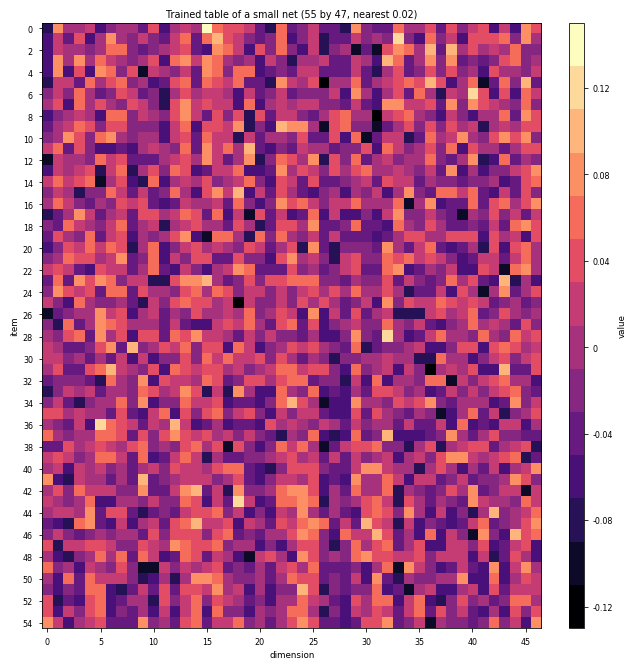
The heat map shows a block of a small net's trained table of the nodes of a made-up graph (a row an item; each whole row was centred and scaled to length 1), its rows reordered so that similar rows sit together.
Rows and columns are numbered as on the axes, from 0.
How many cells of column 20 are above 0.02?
6
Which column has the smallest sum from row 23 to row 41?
28
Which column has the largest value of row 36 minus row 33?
5
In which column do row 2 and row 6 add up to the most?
40
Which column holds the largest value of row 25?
32
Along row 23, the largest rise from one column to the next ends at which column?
43
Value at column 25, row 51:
0.04
